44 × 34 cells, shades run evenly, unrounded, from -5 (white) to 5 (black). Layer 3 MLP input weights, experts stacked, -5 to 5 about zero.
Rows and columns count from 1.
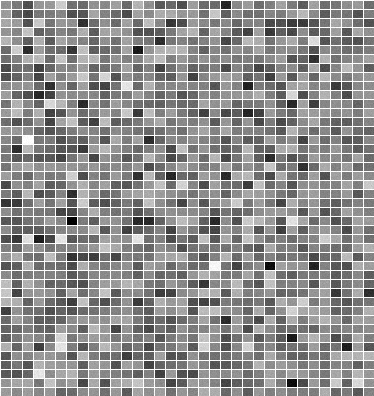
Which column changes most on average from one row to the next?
27
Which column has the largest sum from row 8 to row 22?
5
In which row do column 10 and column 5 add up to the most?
10
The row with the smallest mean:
7
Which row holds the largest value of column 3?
6
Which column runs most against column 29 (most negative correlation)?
21
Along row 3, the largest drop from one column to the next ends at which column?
4
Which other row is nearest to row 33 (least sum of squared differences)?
31
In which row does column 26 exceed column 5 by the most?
12
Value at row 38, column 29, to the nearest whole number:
-2
